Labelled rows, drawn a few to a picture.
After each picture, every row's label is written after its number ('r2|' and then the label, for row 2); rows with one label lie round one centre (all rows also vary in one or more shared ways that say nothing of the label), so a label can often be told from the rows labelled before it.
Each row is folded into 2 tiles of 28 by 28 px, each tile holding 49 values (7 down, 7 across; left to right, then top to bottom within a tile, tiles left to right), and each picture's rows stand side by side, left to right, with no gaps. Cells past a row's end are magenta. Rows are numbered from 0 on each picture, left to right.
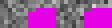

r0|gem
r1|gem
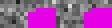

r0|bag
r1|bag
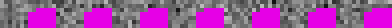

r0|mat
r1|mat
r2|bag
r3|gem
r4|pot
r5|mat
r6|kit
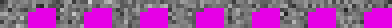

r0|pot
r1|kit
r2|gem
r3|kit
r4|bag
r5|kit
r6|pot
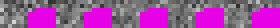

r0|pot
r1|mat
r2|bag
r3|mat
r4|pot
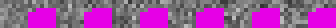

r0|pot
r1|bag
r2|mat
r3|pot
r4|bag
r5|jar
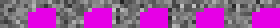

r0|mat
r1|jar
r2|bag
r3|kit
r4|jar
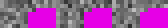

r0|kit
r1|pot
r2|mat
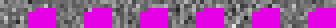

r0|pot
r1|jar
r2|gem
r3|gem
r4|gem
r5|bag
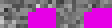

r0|gem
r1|bag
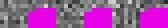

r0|pot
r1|gem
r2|pot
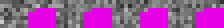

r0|gem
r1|mat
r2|jar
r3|pot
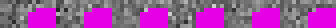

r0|mat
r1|gem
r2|jar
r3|pot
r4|gem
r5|jar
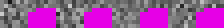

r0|bag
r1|mat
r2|pot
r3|pot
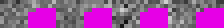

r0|gem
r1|gem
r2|bag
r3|pot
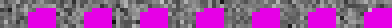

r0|gem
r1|mat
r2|mat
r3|mat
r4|gem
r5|mat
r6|jar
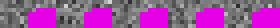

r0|jar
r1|bag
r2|mat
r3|mat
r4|pot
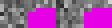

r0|jar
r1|gem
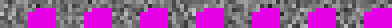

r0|bag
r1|jar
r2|jar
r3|gem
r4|mat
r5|mat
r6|mat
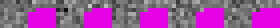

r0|kit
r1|gem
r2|kit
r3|jar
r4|kit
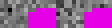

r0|gem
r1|mat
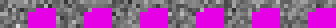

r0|pot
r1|jar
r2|mat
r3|jar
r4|gem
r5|bag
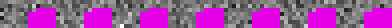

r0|kit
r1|jar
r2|kit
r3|mat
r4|kit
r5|jar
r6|mat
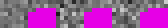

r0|pot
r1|kit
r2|bag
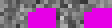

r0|mat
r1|kit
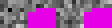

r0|pot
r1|bag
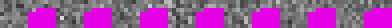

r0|jar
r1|kit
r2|gem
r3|jar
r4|jar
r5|mat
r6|pot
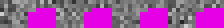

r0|mat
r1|pot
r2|bag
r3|pot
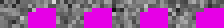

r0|jar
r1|mat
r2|gem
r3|pot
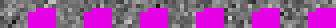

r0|bag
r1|pot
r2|mat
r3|bag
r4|kit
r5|gem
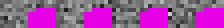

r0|bag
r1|mat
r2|kit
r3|kit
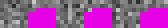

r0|kit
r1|jar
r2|kit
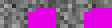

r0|pot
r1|bag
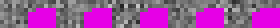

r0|pot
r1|mat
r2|kit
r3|gem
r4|bag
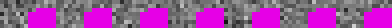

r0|jar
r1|pot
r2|mat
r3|mat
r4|mat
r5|kit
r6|pot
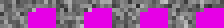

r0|jar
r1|jar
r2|bag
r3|pot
